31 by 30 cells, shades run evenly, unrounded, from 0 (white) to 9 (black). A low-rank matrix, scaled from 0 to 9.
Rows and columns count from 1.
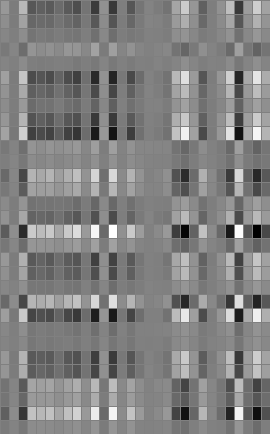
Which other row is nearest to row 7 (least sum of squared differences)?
27
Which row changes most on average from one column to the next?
17
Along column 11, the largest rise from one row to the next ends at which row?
23
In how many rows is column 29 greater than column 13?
12
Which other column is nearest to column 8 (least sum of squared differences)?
6
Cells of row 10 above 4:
19
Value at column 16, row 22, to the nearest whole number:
4
